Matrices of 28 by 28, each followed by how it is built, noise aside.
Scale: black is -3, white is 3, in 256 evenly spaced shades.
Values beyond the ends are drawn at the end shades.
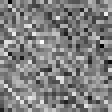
Toeplitz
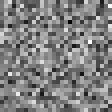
repeating columns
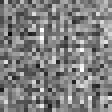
blocks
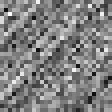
Hankel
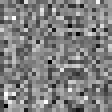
blocks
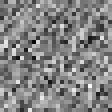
Hankel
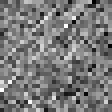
Hankel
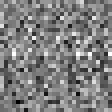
repeating columns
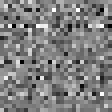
uneven rows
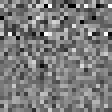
uneven rows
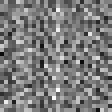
repeating rows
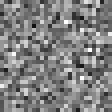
repeating rows
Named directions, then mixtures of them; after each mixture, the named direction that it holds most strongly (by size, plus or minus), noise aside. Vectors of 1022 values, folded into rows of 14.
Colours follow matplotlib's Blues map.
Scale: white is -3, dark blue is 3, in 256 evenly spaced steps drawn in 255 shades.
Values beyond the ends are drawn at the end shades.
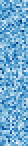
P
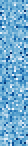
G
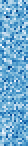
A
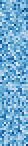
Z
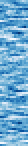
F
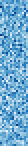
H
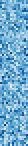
Z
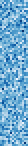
P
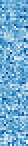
G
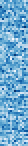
P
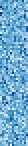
G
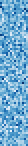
H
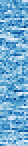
F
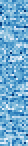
G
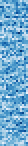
F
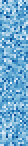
A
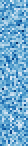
P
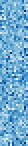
G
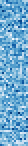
P
